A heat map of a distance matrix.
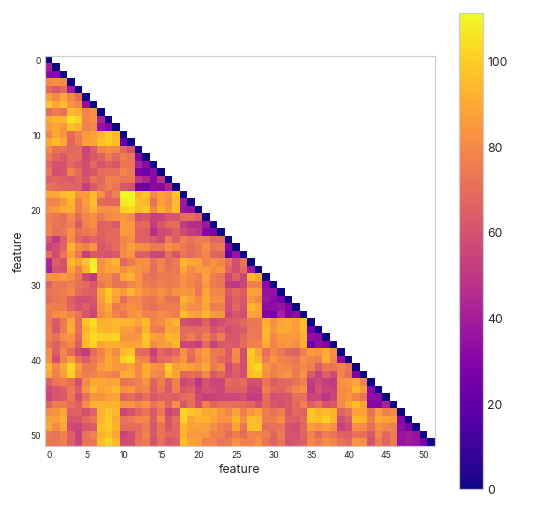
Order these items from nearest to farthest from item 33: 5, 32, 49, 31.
32, 31, 49, 5
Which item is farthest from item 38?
6
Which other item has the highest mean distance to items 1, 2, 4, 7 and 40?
11
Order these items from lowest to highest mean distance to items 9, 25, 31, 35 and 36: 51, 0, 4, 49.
0, 4, 51, 49
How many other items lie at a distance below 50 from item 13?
5
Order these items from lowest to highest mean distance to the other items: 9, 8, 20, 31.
31, 20, 9, 8
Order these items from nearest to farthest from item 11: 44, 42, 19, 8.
44, 42, 8, 19
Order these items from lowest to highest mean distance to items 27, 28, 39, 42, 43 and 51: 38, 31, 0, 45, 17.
45, 0, 38, 17, 31
